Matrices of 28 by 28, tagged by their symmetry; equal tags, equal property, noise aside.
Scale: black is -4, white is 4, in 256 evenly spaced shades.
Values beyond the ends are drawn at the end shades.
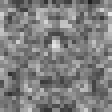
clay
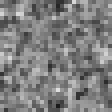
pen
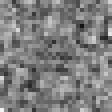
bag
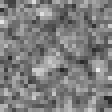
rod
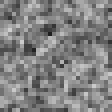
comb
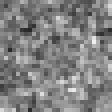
comb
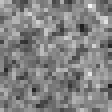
rod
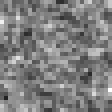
bag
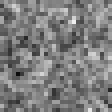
pen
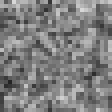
pen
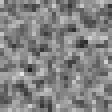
bag
